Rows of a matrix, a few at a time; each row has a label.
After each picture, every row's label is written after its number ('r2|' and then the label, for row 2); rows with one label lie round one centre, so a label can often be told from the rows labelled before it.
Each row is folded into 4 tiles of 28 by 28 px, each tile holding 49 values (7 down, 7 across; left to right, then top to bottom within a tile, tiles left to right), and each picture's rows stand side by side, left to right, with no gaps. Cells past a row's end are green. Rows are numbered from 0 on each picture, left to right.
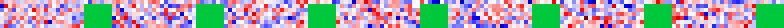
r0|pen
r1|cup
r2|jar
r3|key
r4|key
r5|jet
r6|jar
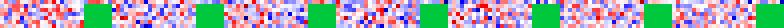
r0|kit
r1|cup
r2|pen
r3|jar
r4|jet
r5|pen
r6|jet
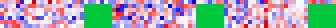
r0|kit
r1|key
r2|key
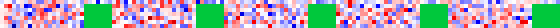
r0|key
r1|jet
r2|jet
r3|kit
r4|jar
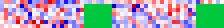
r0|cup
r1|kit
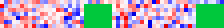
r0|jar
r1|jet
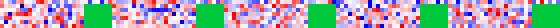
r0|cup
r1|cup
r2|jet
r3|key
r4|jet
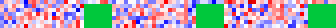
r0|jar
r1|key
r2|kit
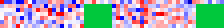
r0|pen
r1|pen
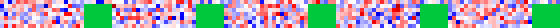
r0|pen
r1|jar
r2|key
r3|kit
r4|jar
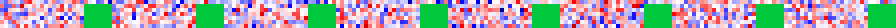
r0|jar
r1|pen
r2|key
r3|cup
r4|jet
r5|kit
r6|jet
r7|jar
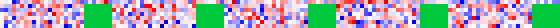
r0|jar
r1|jet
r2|jar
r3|kit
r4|jet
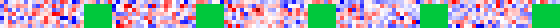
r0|pen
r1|pen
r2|pen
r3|jar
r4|kit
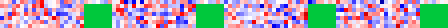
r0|cup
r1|jet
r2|cup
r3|jar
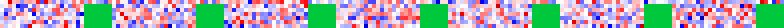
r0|kit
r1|jet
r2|kit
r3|key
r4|key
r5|kit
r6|key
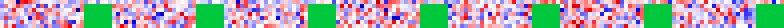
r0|pen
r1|jet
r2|jet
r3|pen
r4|pen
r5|pen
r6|kit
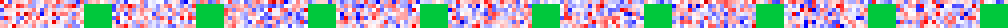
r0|pen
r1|pen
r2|kit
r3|jet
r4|cup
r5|cup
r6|kit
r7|kit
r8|cup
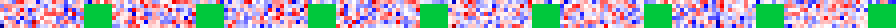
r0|pen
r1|jar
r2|pen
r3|cup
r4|pen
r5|pen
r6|kit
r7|jet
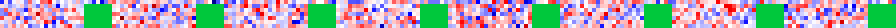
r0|key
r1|cup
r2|pen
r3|jar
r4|jet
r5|jar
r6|kit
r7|pen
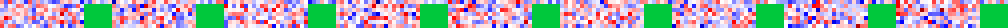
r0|jar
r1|cup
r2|jet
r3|jet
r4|jar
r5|jet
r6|key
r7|jet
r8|kit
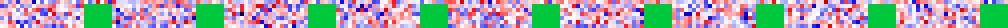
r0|pen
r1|jar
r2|jet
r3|kit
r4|kit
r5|kit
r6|kit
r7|cup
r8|cup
